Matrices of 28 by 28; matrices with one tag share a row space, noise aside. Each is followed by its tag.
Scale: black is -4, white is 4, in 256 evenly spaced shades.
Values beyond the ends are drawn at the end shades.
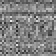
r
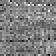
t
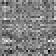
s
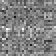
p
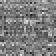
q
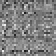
p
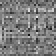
r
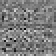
p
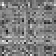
p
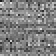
t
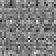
r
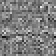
s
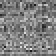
q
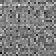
r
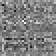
p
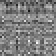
r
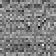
t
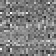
t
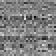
q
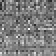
r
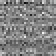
q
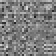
p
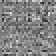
s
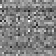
r
